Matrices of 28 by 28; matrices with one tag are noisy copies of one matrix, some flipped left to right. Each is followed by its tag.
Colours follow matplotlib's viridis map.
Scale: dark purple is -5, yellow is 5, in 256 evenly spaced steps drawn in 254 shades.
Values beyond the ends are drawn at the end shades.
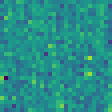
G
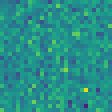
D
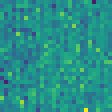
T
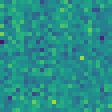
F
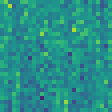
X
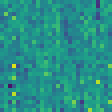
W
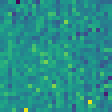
T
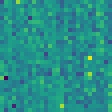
G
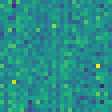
W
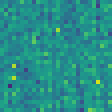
W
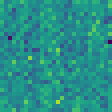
F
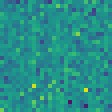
D
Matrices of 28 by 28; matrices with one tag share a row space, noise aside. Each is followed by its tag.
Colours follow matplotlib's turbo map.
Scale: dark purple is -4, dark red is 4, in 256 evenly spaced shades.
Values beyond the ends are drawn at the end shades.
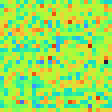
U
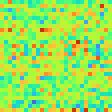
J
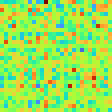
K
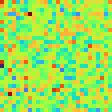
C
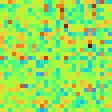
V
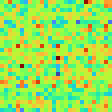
U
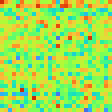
U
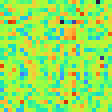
C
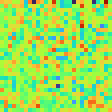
K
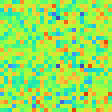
K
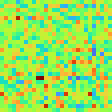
V
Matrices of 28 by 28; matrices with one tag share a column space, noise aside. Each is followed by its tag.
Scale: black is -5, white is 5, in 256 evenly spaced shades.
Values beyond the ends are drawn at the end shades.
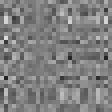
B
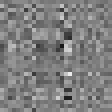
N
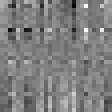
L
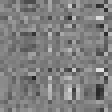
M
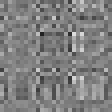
M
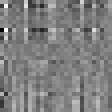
L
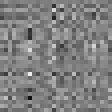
N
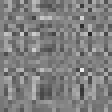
M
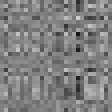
M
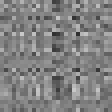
M
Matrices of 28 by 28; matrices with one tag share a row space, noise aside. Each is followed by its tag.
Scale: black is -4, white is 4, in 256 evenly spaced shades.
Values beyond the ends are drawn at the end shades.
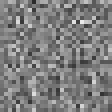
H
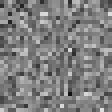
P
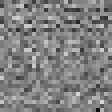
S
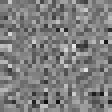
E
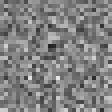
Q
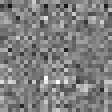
E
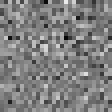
E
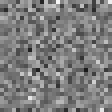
Q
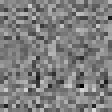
Q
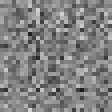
Q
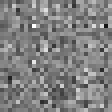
E
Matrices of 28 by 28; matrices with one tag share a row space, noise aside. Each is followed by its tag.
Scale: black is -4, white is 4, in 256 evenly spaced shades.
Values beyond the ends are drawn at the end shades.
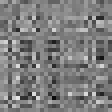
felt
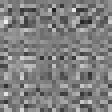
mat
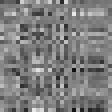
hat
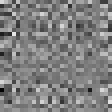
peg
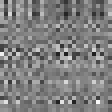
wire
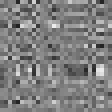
felt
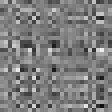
felt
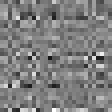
felt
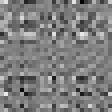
mat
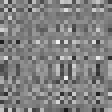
wire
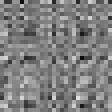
mat
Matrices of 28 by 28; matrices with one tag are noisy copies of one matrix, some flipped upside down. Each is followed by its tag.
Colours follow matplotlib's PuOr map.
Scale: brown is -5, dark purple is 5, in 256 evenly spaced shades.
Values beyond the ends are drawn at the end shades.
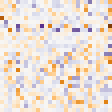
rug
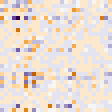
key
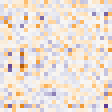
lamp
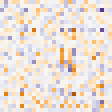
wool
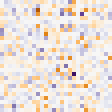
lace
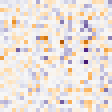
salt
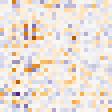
key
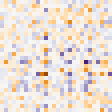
salt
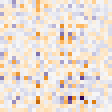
lace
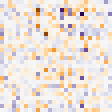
lace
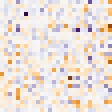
rug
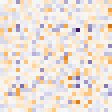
rug
